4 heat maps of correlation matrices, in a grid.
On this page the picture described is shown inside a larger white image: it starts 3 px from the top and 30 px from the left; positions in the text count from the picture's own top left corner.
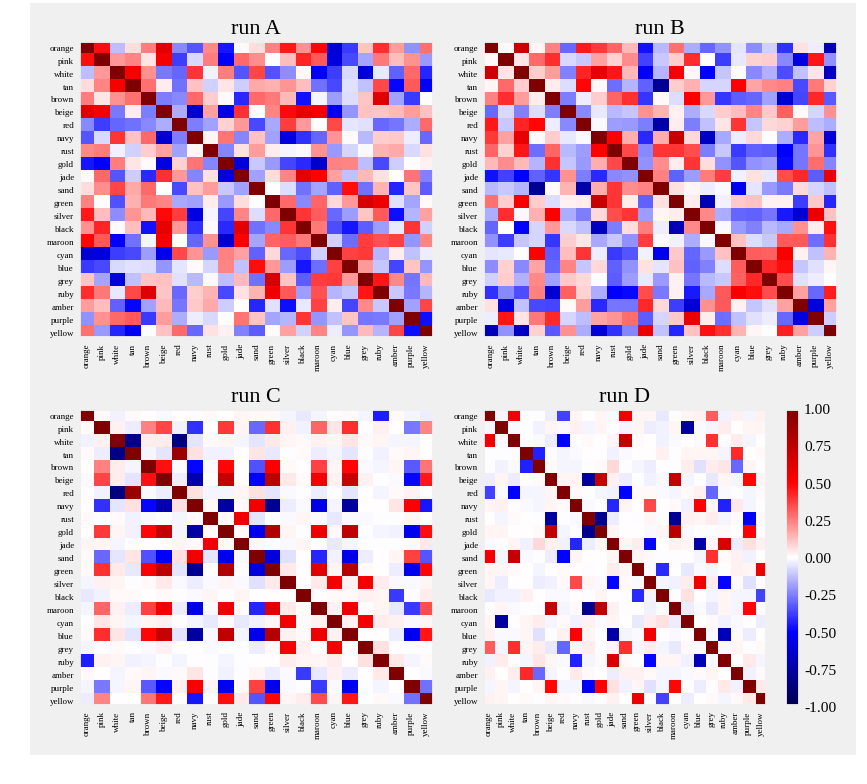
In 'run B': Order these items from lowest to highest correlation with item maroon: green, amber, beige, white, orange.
orange, white, green, beige, amber
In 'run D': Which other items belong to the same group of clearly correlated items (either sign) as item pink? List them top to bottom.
cyan
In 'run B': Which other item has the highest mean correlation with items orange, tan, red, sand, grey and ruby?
cyan
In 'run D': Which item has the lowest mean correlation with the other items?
rust
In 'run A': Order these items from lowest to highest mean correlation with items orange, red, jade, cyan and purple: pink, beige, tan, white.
white, tan, pink, beige
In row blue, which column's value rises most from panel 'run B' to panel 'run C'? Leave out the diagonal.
gold
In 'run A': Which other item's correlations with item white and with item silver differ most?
navy
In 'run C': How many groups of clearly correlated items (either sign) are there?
6
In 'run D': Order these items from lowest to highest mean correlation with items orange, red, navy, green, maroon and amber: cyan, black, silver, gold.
black, cyan, silver, gold
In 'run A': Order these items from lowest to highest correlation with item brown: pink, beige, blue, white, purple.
purple, beige, blue, pink, white
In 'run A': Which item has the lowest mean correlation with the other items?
gold
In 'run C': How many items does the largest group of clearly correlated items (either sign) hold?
11
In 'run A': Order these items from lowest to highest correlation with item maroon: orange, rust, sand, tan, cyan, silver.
tan, sand, cyan, rust, silver, orange
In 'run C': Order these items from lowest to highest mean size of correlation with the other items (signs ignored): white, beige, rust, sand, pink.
rust, white, pink, sand, beige
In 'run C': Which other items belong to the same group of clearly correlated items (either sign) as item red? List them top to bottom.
white, tan
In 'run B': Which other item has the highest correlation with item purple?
silver
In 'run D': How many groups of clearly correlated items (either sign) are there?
6
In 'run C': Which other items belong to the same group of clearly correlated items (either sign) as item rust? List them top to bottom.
jade
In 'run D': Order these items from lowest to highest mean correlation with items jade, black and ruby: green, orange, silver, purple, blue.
blue, silver, green, orange, purple
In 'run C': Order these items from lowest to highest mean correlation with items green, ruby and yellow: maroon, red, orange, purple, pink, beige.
purple, orange, red, pink, maroon, beige
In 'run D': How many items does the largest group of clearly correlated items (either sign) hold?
5
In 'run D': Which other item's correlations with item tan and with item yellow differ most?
green
